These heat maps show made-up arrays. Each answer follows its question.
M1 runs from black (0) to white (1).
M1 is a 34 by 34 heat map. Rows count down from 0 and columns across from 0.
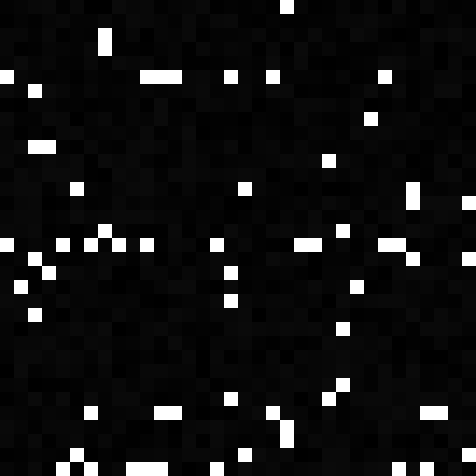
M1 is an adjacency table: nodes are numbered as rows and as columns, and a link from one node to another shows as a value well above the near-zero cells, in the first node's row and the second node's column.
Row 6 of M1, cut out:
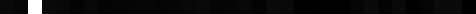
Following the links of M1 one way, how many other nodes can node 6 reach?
2
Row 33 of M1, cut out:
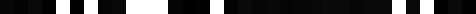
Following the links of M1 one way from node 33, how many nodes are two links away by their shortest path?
5
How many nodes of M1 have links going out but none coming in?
4
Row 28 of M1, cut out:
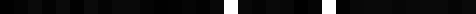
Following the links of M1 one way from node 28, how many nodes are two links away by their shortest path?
2
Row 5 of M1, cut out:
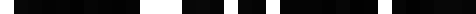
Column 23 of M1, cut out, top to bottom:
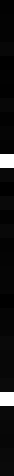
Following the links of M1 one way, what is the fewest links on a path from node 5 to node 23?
2
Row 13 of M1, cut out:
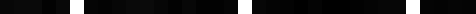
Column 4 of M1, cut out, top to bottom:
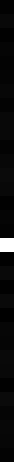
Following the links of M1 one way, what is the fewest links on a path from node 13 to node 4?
2
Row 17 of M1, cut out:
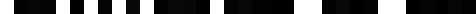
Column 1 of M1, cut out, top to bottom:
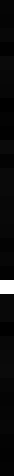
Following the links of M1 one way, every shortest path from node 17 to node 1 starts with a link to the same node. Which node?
node 0
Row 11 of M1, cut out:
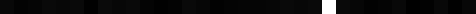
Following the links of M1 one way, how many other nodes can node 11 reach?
2
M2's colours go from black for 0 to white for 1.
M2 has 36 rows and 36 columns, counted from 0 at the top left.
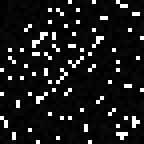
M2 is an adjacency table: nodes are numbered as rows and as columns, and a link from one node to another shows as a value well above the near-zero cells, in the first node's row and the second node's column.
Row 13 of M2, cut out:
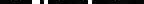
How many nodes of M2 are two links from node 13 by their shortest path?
7
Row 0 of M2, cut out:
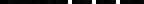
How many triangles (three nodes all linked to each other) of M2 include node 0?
1
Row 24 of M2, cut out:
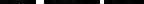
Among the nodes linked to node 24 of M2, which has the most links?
node 9
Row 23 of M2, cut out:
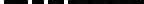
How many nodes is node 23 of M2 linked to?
4
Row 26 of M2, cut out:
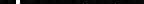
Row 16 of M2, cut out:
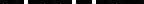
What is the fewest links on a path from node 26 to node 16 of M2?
7
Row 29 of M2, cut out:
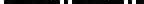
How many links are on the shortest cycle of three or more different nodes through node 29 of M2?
3
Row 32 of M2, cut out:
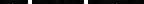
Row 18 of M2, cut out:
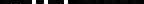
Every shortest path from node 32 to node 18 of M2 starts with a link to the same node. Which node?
node 7
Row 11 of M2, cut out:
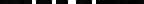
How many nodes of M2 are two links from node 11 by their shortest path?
8
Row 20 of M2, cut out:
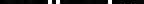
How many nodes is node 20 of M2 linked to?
3
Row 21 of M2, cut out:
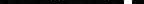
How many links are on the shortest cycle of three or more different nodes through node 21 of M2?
7
